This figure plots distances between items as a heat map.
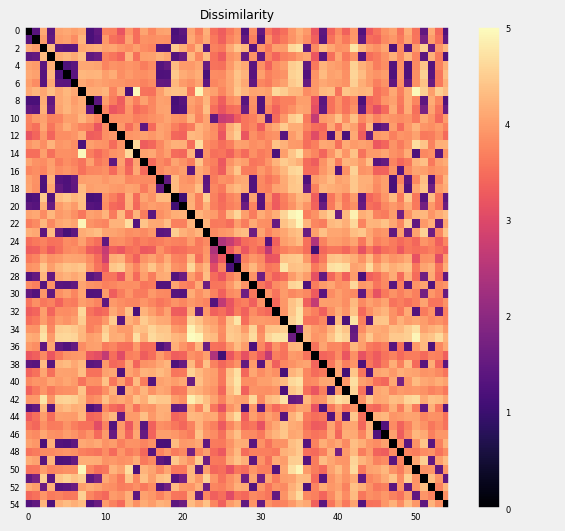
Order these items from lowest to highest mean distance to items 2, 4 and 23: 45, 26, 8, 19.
45, 26, 8, 19
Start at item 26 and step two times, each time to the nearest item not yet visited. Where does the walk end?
24
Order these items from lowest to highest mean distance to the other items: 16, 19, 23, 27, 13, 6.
19, 6, 23, 16, 13, 27
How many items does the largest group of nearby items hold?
13
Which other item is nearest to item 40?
16
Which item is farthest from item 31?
35
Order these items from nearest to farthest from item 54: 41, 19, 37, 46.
19, 37, 41, 46
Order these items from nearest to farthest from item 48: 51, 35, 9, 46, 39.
46, 9, 51, 39, 35
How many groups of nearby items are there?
11
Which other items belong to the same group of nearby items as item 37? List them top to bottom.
25
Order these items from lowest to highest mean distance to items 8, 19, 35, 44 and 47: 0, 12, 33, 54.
0, 54, 12, 33
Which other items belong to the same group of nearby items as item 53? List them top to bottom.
14, 22, 32, 50
